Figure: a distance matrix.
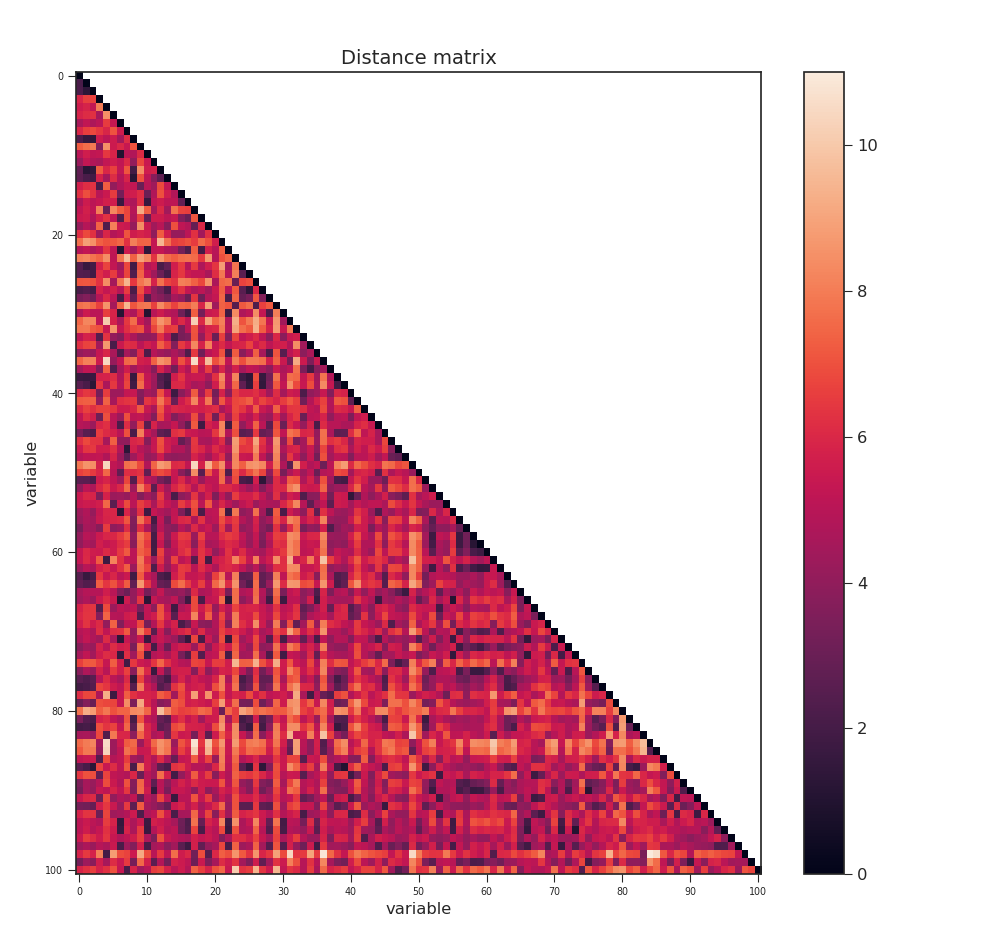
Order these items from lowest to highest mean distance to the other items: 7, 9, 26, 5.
5, 7, 9, 26
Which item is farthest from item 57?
32
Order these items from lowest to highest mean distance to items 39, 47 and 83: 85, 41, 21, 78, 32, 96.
96, 32, 41, 21, 78, 85
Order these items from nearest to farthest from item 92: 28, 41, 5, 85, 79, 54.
28, 79, 54, 5, 85, 41
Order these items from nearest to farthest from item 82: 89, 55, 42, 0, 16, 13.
0, 13, 89, 55, 16, 42
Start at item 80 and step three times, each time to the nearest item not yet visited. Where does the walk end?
42
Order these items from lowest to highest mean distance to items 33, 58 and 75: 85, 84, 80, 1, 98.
1, 98, 80, 85, 84
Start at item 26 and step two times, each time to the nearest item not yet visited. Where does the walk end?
23
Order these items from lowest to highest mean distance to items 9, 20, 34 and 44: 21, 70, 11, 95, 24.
95, 11, 24, 70, 21
